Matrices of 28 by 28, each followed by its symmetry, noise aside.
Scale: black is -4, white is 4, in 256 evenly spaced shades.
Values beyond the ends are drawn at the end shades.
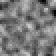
symmetric across the other diagonal.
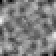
same after a half turn.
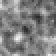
symmetric across the other diagonal.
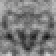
mirrored left to right.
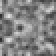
mirrored top to bottom.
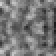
mirrored top to bottom.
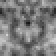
mirrored left to right.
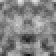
mirrored left to right.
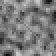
same after a half turn.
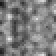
mirrored top to bottom.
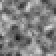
symmetric across the other diagonal.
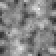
same after a half turn.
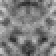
mirrored left to right.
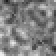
symmetric across the other diagonal.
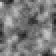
same after a half turn.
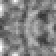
mirrored top to bottom.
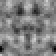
mirrored left to right.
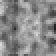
mirrored top to bottom.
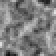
same after a half turn.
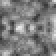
mirrored top to bottom.
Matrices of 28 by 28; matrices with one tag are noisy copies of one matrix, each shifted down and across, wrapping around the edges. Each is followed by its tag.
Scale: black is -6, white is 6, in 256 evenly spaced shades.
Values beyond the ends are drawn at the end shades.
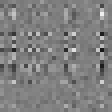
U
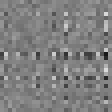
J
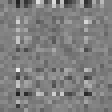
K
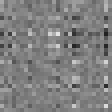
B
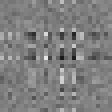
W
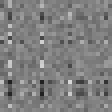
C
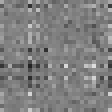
B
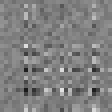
K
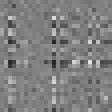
K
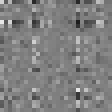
K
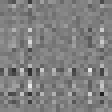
J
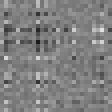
B
